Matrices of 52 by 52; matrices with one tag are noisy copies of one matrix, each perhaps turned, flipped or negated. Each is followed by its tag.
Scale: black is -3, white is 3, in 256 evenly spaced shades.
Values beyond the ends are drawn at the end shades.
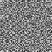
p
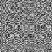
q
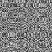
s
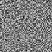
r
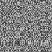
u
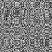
s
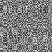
s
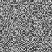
r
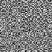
p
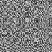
q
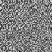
p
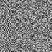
r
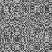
s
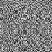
q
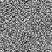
p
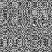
s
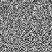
r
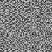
p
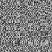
u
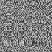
u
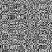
s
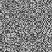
r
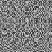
q
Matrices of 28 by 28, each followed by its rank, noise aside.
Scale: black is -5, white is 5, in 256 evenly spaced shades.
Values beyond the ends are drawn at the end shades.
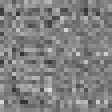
four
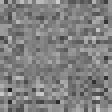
four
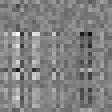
one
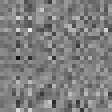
three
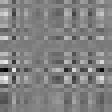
one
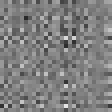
three
